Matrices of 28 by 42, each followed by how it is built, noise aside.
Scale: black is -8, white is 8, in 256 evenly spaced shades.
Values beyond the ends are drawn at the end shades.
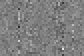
uneven columns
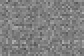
blocks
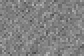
Hankel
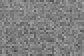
blocks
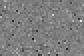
sparse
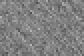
Toeplitz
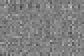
low rank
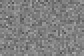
noise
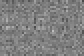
low rank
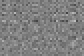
low rank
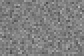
noise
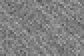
Toeplitz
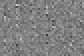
uneven columns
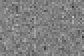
uneven columns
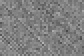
Toeplitz
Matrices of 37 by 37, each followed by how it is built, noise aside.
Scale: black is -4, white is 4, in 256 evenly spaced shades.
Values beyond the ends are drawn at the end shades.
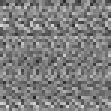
repeating columns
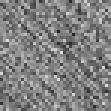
Toeplitz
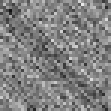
Toeplitz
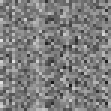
repeating rows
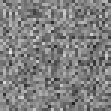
blocks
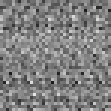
repeating columns
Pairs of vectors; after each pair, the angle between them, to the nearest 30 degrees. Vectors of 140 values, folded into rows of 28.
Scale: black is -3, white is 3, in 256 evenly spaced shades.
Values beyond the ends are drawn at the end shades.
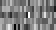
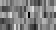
150 degrees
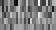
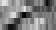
90 degrees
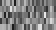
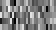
60 degrees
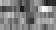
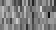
90 degrees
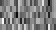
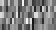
120 degrees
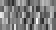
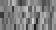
150 degrees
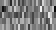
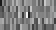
90 degrees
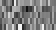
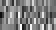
60 degrees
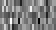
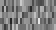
150 degrees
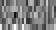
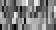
150 degrees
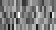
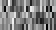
120 degrees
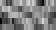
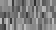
90 degrees
